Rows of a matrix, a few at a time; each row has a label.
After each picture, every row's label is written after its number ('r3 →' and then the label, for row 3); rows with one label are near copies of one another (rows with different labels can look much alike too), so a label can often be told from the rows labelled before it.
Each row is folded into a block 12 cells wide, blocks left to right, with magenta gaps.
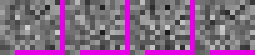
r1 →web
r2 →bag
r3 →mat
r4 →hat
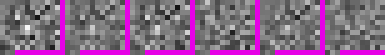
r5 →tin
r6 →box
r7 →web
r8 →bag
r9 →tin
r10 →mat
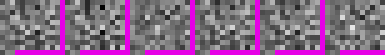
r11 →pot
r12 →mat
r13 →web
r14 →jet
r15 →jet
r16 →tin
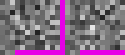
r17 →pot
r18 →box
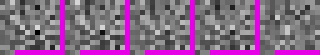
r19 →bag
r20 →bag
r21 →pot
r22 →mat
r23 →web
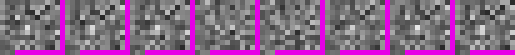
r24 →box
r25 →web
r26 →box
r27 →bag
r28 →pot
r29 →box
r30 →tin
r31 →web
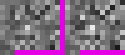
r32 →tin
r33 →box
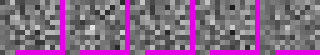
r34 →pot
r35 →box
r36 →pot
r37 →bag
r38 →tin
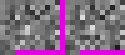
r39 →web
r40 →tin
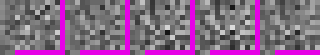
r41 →box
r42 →pot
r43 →bag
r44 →jet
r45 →jet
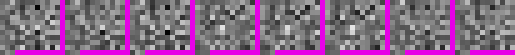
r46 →mat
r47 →bag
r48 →mat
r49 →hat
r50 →web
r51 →web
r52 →mat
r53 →jet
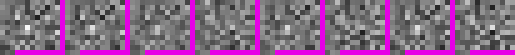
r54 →tin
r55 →web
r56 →web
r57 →bag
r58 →web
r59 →pot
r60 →tin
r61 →bag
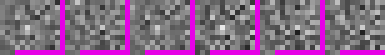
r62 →tin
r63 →bag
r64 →hat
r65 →tin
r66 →jet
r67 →bag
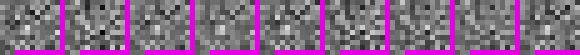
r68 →hat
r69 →mat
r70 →hat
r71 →hat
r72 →hat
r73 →jet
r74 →bag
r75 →bag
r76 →web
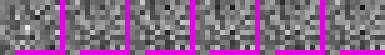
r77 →tin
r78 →pot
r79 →pot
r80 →mat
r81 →jet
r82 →mat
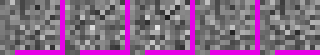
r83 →mat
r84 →hat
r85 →box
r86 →bag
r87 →pot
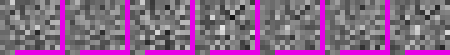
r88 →pot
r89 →pot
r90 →pot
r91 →box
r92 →tin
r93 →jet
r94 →web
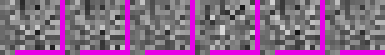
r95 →mat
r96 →mat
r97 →bag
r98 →web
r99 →pot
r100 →pot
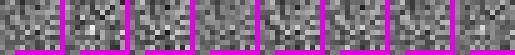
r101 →jet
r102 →box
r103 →jet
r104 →jet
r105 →jet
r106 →jet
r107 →pot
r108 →box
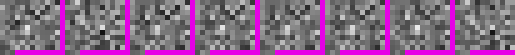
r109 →hat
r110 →bag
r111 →web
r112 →box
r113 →web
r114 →box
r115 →tin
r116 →bag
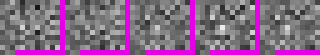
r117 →mat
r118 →jet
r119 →hat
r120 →tin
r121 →hat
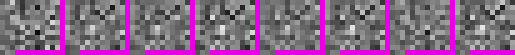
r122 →mat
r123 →web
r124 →web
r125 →web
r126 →tin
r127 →box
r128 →bag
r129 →box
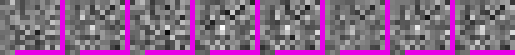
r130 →pot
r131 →tin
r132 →bag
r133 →hat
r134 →tin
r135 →web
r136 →tin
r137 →web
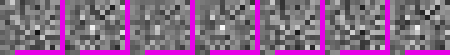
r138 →bag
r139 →tin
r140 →web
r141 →tin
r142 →mat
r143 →pot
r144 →box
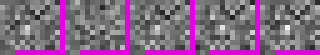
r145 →hat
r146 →jet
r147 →hat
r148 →tin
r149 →hat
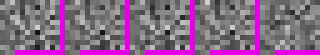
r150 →bag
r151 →bag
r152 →mat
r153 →bag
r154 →hat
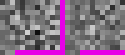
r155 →pot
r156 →box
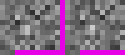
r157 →hat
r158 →box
